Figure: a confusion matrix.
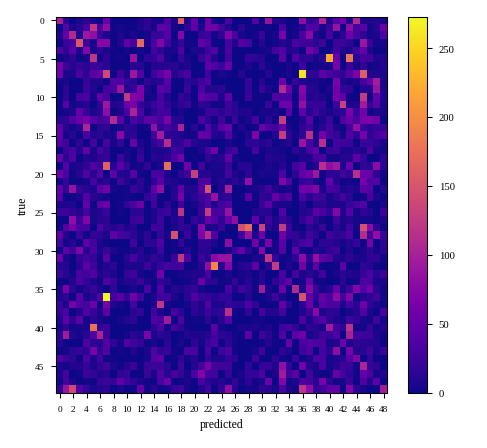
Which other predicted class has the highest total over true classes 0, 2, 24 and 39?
18
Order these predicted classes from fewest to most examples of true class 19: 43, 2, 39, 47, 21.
2, 21, 43, 47, 39
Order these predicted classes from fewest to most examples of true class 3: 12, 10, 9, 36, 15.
9, 36, 10, 15, 12
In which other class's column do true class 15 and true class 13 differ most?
8
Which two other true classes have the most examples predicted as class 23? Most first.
32, 31
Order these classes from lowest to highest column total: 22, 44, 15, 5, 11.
44, 11, 5, 15, 22
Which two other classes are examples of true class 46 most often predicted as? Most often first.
33, 21
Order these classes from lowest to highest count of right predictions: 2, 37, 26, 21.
21, 37, 26, 2
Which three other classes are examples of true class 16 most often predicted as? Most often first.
39, 36, 11
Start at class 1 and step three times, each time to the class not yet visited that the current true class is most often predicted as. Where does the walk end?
43
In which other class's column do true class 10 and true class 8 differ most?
45
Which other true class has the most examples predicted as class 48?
1
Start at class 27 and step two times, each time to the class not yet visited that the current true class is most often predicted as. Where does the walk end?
17
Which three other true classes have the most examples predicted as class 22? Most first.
25, 28, 32
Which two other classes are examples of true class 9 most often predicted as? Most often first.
33, 47
